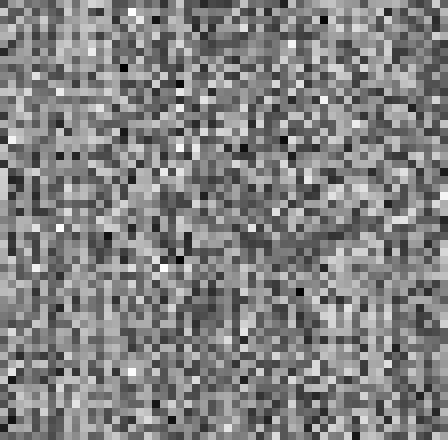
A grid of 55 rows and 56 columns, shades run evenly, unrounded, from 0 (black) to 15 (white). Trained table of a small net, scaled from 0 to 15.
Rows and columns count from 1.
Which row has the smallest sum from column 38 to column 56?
50
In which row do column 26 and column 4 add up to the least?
1
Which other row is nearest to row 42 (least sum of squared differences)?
44
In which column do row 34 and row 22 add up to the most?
21
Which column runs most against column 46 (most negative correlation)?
40
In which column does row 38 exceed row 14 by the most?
52
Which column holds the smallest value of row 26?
49
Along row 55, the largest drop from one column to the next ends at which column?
45
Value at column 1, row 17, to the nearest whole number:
5
